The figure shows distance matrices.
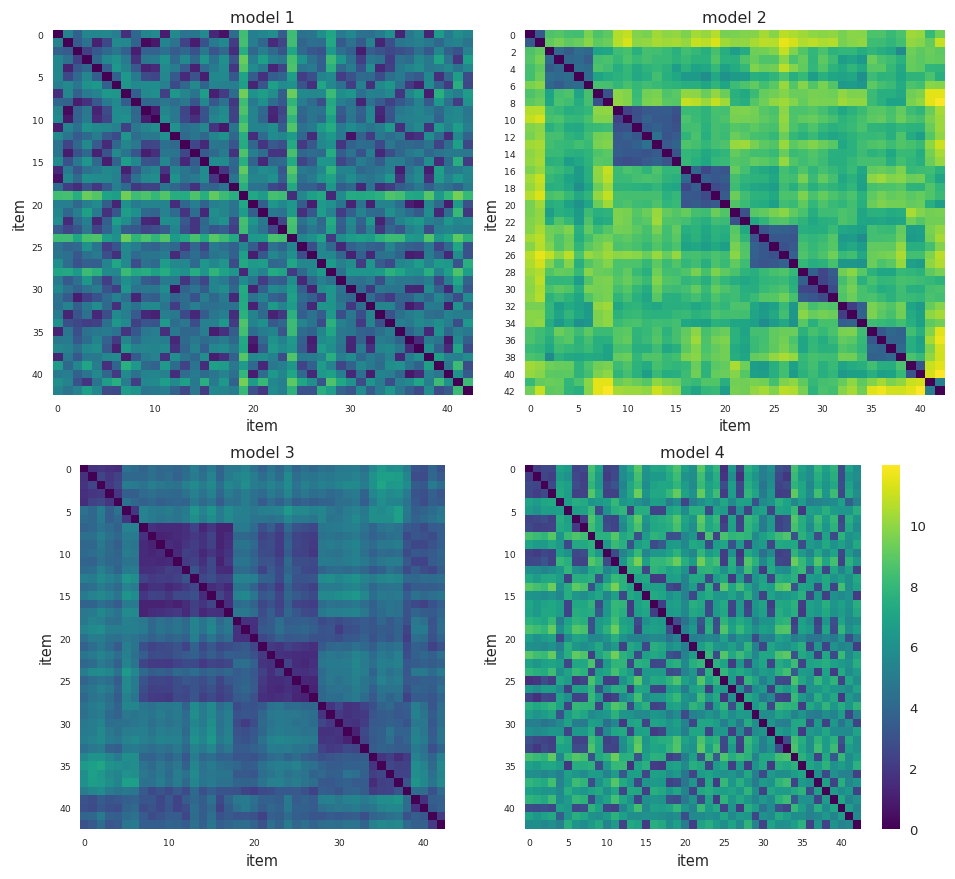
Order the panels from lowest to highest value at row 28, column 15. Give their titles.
model 3, model 1, model 4, model 2
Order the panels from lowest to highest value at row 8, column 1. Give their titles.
model 1, model 3, model 4, model 2
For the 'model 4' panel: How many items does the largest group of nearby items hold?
13
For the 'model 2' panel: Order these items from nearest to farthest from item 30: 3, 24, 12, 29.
29, 12, 24, 3
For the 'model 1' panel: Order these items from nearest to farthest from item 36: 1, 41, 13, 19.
13, 1, 41, 19
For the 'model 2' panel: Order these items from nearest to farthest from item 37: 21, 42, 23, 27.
21, 23, 27, 42
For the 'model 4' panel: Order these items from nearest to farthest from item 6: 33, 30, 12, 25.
25, 33, 30, 12
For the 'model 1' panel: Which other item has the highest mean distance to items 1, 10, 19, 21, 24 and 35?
41
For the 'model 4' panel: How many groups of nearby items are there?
5
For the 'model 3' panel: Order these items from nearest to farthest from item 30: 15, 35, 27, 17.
35, 27, 17, 15
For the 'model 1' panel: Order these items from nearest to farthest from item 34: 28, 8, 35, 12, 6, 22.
8, 22, 12, 35, 6, 28
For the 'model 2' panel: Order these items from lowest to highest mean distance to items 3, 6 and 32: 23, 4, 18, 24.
4, 18, 24, 23
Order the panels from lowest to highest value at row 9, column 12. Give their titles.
model 3, model 2, model 1, model 4
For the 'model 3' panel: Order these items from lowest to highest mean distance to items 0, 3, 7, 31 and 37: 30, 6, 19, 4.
4, 30, 19, 6
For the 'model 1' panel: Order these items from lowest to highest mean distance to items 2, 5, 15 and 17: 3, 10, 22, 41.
10, 22, 3, 41
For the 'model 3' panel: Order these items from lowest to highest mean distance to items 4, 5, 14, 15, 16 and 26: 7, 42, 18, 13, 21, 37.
7, 21, 13, 42, 18, 37
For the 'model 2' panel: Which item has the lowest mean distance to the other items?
5
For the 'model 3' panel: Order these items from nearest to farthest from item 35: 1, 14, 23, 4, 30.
30, 14, 23, 4, 1
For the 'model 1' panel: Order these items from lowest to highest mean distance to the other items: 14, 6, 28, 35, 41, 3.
14, 35, 6, 3, 41, 28
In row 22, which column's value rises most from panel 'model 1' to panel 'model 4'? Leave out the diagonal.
33
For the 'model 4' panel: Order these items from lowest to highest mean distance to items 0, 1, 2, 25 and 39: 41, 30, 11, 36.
11, 30, 36, 41
